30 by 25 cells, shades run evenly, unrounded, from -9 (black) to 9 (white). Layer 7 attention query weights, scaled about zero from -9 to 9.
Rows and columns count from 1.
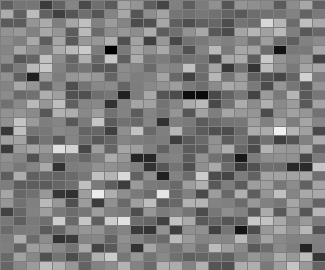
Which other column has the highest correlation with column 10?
14
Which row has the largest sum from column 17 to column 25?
22
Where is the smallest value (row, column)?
6, 9
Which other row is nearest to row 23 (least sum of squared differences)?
4
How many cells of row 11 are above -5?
22
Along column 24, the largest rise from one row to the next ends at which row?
29
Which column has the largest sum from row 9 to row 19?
2
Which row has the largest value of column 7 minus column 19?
26
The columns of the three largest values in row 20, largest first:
10, 16, 8
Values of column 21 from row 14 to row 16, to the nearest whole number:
0 3 -1
